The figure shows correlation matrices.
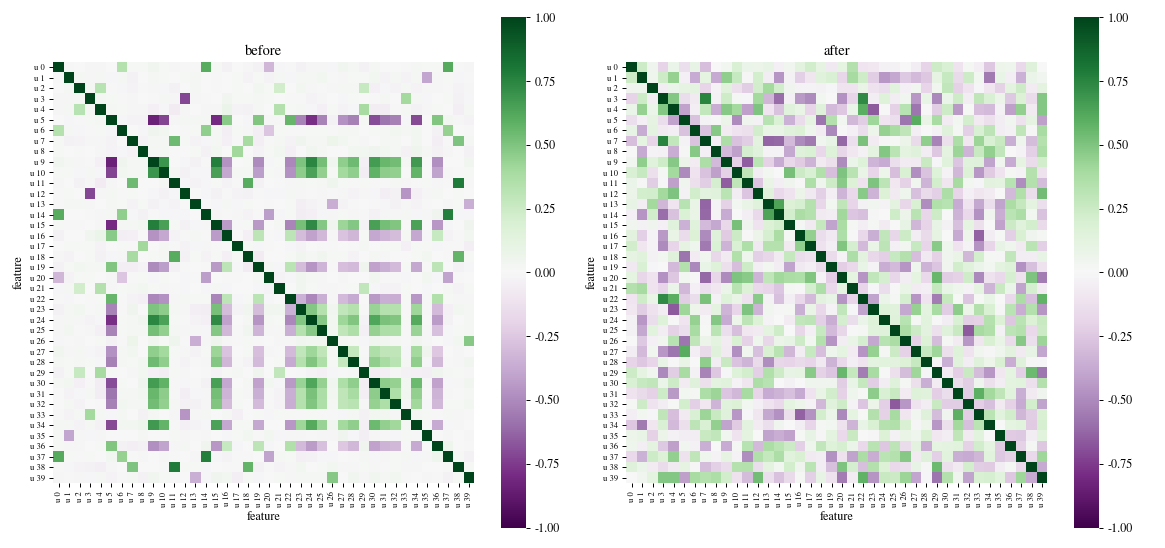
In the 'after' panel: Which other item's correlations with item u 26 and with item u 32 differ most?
u 25
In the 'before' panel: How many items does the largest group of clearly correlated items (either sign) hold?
17
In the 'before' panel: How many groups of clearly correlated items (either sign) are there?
8
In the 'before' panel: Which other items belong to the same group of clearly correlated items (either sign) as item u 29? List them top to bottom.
u 2, u 4, u 21
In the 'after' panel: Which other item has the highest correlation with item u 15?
u 10
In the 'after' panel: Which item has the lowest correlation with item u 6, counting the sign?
u 19
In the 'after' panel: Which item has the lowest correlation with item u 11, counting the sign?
u 9
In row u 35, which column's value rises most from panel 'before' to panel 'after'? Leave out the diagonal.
u 1
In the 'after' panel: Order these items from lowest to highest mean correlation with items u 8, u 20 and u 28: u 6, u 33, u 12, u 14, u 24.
u 12, u 33, u 14, u 6, u 24
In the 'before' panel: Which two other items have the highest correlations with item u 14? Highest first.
u 37, u 0
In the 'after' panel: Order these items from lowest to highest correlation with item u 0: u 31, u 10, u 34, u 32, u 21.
u 34, u 31, u 32, u 10, u 21
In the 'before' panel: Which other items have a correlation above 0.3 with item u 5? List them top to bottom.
u 16, u 19, u 22, u 36
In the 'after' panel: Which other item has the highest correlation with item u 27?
u 5
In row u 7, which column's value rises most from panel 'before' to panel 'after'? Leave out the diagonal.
u 3
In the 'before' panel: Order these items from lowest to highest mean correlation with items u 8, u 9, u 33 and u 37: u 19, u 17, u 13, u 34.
u 19, u 13, u 17, u 34
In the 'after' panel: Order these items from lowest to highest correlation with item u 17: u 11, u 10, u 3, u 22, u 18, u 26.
u 3, u 22, u 18, u 26, u 10, u 11
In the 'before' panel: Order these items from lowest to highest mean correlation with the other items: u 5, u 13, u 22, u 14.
u 5, u 22, u 13, u 14
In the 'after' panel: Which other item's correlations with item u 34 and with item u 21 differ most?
u 1
